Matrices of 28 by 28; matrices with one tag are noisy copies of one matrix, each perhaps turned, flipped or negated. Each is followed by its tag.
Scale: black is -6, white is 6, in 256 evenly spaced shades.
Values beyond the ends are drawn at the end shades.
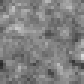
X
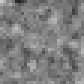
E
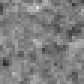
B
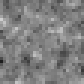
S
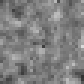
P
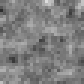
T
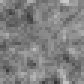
X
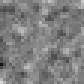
E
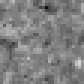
B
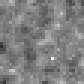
T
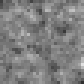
E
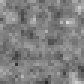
P
